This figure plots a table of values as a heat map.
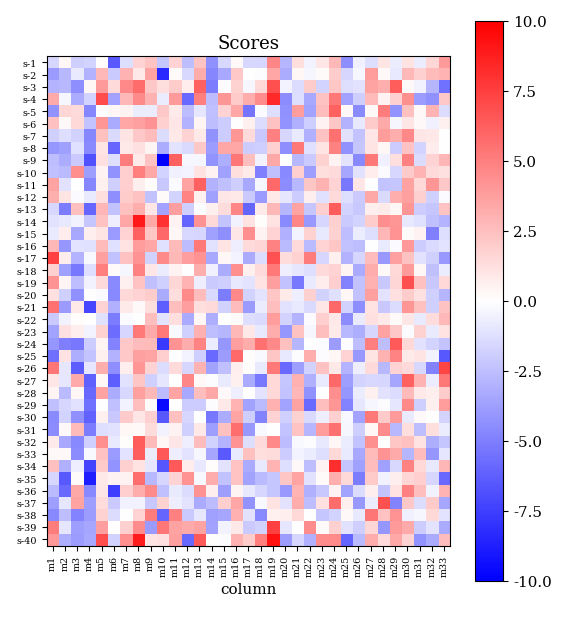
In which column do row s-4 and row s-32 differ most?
m15
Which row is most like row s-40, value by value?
s-4
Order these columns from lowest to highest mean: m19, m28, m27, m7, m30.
m28, m7, m27, m30, m19
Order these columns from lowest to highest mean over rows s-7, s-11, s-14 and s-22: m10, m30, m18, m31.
m18, m31, m10, m30
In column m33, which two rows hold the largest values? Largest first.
s-26, s-27
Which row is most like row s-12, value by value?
s-19
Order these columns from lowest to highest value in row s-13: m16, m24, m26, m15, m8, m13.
m26, m13, m15, m8, m16, m24
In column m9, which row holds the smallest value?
s-39
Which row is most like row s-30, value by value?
s-38
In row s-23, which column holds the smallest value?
m6
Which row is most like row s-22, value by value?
s-1
